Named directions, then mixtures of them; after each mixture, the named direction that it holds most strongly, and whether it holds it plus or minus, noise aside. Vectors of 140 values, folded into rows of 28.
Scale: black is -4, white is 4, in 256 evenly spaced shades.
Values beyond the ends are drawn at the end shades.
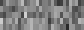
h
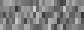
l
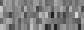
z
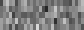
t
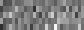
z, minus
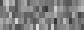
t, plus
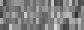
z, minus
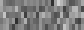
l, minus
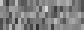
t, minus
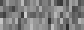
h, plus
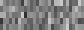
h, minus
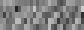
l, plus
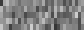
z, plus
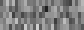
t, plus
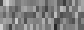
t, plus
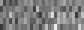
z, minus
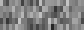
h, minus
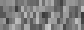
l, plus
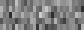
t, minus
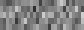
l, minus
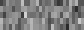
h, plus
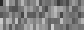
h, plus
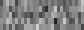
t, plus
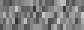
l, minus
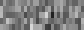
z, plus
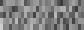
h, plus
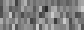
t, plus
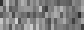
t, plus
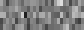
h, minus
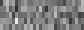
t, plus
